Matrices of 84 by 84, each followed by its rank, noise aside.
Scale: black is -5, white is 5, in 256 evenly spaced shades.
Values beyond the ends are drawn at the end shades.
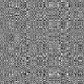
five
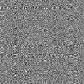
seven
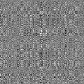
four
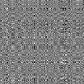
four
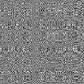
seven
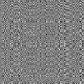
three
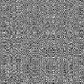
seven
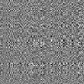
four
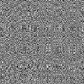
seven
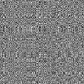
five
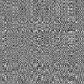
four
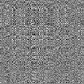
five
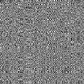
six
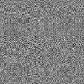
seven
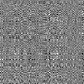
four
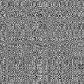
six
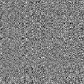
seven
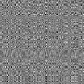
five
